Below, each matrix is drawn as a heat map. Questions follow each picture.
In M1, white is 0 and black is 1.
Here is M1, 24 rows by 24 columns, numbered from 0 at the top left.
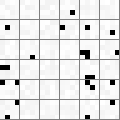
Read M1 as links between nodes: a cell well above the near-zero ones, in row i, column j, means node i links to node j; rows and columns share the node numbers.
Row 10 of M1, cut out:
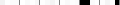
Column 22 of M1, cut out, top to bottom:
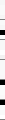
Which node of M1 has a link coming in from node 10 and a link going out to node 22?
node 16
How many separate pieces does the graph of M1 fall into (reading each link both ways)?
8
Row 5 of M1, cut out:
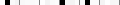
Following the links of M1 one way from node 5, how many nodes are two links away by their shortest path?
1
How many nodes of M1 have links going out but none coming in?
7
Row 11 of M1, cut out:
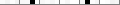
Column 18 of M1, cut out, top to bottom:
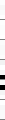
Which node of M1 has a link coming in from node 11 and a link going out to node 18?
node 17
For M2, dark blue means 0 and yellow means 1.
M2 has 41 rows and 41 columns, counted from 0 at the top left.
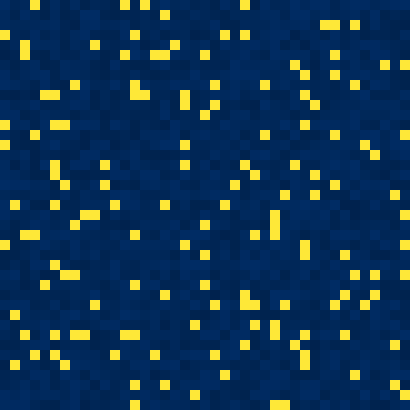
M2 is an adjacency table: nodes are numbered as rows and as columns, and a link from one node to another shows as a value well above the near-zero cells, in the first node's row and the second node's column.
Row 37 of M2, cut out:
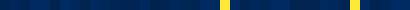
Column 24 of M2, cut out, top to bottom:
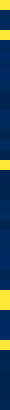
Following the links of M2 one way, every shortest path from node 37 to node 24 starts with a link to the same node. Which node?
node 35
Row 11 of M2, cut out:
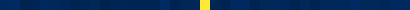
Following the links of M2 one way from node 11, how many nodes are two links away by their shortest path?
4
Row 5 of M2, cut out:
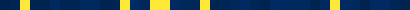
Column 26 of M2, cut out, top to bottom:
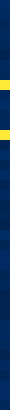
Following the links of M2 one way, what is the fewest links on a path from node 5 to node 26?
3
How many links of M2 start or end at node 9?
9
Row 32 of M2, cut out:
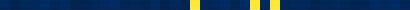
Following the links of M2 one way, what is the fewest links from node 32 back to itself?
5
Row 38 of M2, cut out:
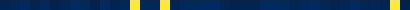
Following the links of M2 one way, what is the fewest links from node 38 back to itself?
4
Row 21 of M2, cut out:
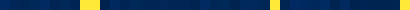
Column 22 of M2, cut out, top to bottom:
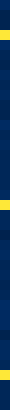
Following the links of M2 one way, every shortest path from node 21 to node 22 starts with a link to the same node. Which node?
node 27
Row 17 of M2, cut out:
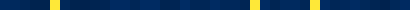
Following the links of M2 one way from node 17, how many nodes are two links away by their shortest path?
9
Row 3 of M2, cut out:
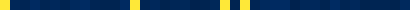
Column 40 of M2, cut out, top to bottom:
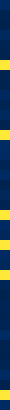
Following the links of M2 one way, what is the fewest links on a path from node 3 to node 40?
2
